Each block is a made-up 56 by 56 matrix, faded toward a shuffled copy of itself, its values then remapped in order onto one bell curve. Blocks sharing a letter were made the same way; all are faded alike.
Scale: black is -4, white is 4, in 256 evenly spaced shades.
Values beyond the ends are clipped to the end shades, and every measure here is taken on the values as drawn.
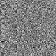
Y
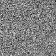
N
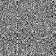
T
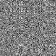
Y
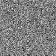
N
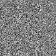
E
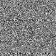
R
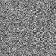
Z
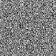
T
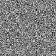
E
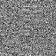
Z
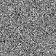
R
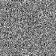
N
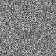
Y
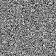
N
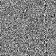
T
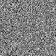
Z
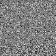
R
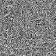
T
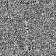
N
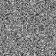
Z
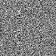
E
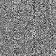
E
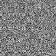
Z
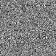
R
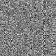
T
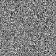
E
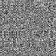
Y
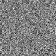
Z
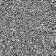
E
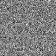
Z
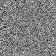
E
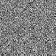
N
